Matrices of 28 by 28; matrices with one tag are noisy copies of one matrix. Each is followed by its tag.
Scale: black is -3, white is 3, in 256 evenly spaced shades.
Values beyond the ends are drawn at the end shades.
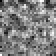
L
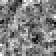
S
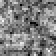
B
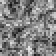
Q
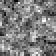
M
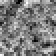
S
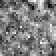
L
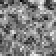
L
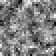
S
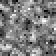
M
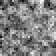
L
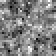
Q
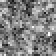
Q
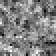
M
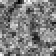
S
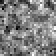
L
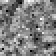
S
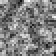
S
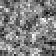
M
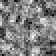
M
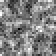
Q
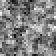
Q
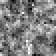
Q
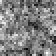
B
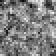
L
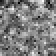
L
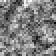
S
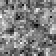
B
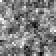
B
